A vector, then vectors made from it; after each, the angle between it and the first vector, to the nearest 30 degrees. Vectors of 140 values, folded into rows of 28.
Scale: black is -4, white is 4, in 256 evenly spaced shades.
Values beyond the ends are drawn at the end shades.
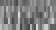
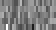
60 degrees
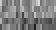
90 degrees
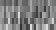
30 degrees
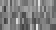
60 degrees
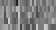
30 degrees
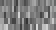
30 degrees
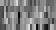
150 degrees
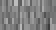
120 degrees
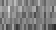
90 degrees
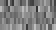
90 degrees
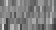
90 degrees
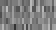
90 degrees
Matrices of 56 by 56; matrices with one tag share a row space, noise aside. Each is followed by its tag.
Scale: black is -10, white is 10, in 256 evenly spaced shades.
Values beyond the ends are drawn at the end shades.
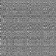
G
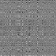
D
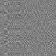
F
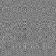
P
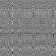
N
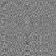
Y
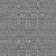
D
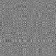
P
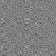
Y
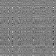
N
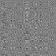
Y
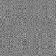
P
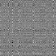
N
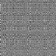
G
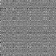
G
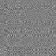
F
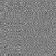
F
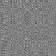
Y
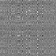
D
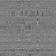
D
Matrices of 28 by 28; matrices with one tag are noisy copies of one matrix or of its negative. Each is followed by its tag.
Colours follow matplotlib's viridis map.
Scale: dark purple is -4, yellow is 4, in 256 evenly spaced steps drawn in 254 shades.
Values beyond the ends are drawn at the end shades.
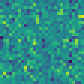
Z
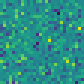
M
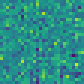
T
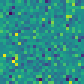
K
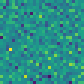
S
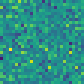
S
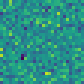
M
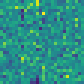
T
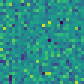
M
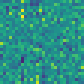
T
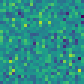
Z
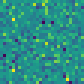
K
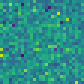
M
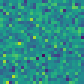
K
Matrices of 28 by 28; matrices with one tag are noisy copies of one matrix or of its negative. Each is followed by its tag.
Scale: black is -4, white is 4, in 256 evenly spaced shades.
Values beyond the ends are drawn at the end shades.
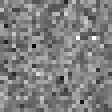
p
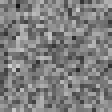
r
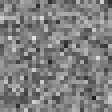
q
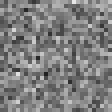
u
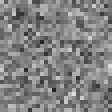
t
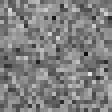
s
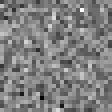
q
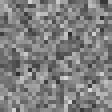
s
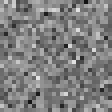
r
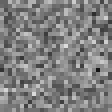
p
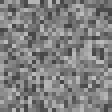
u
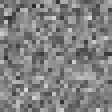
q
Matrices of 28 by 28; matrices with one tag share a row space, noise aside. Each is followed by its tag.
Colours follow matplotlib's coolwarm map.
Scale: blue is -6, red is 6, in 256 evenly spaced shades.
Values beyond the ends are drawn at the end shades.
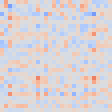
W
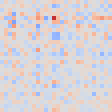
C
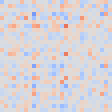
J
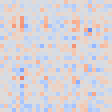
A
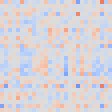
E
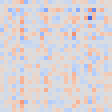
A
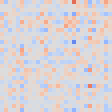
A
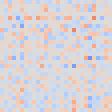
A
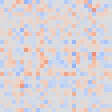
A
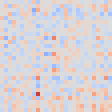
C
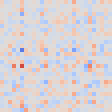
A
